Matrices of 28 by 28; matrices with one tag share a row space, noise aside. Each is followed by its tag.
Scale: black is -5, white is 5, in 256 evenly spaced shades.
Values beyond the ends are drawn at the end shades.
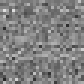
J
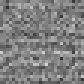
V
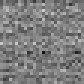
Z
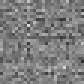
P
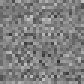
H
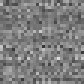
H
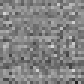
V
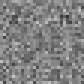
J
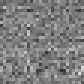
P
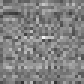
H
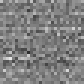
P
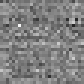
V
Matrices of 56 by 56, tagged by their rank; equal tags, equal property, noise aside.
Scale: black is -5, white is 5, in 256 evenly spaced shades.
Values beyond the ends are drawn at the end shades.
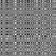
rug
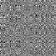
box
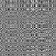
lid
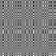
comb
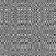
box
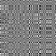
rug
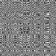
box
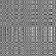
rug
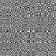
box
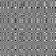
rug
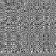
box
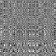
lid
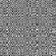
box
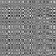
rug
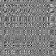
box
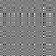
comb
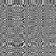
lid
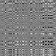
rug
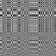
comb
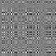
rug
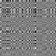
rug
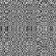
box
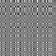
comb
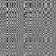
rug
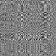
box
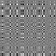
comb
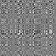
lid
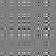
comb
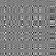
rug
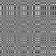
comb
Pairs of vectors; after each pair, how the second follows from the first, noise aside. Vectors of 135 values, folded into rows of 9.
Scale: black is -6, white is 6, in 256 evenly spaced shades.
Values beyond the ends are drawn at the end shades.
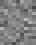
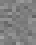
reversed, negated, shrunk.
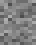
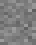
reversed, negated, shrunk.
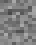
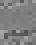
reversed, partly zeroed.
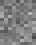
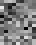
reversed, negated, scaled up.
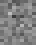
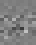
reversed, partly zeroed.
